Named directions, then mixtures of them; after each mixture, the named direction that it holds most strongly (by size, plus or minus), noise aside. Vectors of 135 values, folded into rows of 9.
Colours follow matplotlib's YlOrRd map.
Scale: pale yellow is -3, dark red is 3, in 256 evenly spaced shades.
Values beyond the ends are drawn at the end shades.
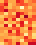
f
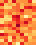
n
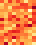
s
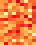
s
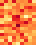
n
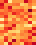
s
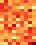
s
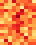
n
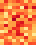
f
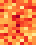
n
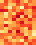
f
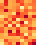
f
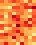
s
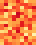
f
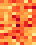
s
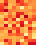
f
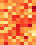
s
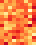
s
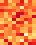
f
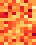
s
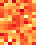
n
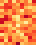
n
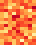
f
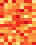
n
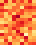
n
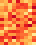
s
